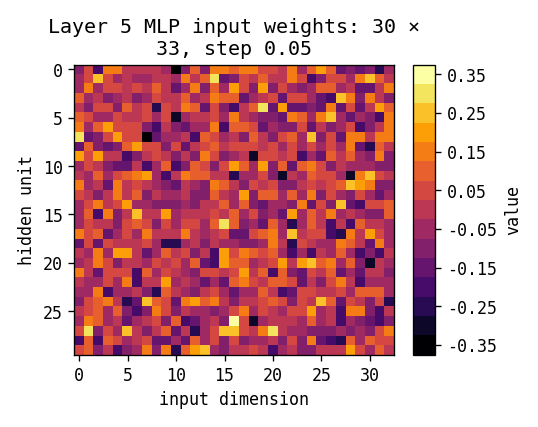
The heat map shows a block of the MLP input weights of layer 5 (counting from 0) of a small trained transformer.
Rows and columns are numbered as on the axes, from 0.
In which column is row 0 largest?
25
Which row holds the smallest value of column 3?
23
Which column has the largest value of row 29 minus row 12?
13
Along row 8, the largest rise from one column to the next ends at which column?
31
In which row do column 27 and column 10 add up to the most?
3
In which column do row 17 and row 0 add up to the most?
22
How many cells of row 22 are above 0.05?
7
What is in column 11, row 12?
0
